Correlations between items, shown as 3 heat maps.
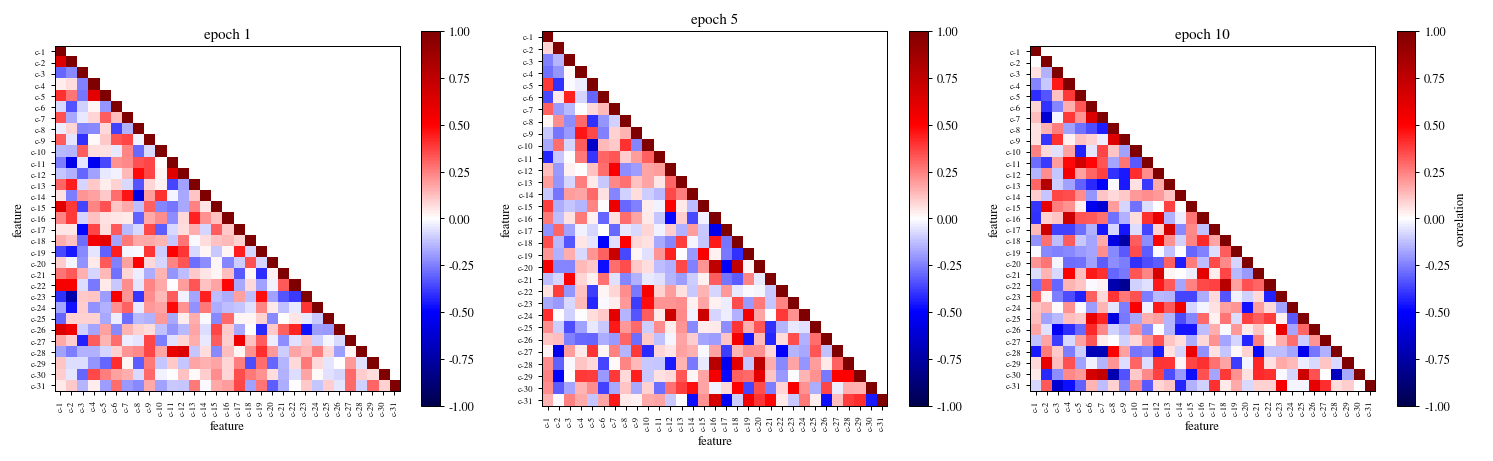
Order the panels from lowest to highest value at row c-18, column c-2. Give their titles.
epoch 5, epoch 1, epoch 10
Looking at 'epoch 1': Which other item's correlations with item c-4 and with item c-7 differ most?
c-11
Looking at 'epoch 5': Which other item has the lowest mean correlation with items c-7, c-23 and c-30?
c-2
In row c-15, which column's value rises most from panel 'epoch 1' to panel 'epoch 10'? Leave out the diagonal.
c-28
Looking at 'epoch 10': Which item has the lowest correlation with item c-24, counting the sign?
c-20
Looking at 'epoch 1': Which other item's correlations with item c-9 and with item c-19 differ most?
c-1
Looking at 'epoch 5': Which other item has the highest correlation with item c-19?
c-7
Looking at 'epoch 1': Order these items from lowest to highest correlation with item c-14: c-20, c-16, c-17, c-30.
c-20, c-17, c-30, c-16
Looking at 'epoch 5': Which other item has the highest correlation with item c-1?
c-20
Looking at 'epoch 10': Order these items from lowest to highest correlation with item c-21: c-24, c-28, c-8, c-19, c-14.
c-28, c-8, c-19, c-14, c-24
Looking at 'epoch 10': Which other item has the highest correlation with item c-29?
c-2
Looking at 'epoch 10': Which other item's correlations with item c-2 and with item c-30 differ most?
c-7
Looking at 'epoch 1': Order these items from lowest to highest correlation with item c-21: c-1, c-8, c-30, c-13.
c-30, c-8, c-13, c-1
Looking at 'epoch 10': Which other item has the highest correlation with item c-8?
c-9
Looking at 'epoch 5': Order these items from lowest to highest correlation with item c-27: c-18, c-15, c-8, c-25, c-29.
c-8, c-15, c-18, c-25, c-29
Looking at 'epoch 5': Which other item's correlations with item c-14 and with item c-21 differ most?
c-31
